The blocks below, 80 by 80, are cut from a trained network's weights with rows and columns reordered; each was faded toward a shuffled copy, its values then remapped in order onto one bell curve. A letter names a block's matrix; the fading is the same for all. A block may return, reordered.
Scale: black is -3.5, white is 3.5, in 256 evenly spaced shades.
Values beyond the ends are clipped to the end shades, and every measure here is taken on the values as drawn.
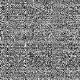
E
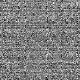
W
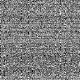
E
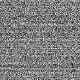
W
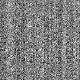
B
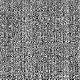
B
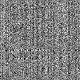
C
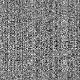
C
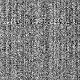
C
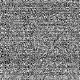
W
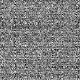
E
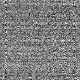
W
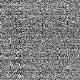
E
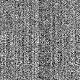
C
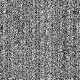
C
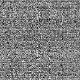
E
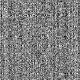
B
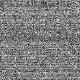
W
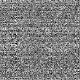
E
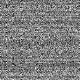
W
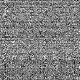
W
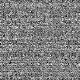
W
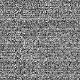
W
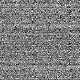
W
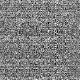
E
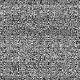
E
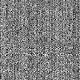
B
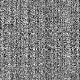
C
